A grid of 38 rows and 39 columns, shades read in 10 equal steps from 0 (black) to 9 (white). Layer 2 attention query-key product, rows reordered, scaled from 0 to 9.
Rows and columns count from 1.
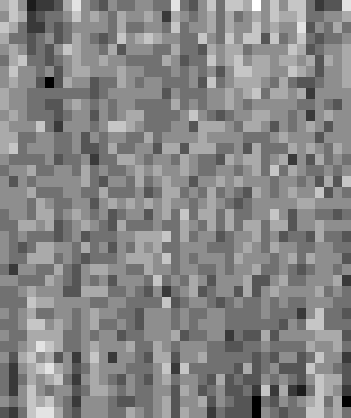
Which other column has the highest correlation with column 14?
28
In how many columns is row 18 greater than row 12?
9
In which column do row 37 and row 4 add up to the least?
39
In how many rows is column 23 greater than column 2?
17
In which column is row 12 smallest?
7
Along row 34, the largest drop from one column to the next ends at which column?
20
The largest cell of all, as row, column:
1, 29
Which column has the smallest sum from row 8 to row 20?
11
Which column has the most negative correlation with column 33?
21
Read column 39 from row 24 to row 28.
3 5 2 4 4
